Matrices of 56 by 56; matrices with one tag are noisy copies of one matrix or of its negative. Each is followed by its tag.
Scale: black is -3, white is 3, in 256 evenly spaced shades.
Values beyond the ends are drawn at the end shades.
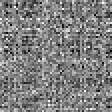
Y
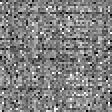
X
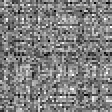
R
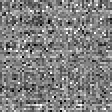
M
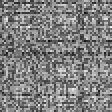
R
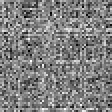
Y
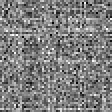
Y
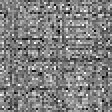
X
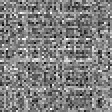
X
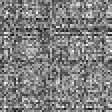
Y
